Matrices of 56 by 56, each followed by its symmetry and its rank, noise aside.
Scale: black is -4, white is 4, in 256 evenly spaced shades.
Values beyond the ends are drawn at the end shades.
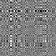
antisymmetric, rank two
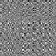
no symmetry, rank three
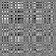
symmetric, rank one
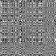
antisymmetric, rank two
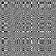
symmetric, rank one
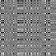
no symmetry, rank one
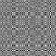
symmetric, rank one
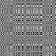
no symmetry, rank one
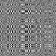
no symmetry, rank one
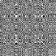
symmetric, rank three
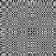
symmetric, rank two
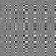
no symmetry, rank one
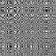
symmetric, rank three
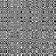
no symmetry, rank three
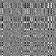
no symmetry, rank one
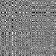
antisymmetric, rank two
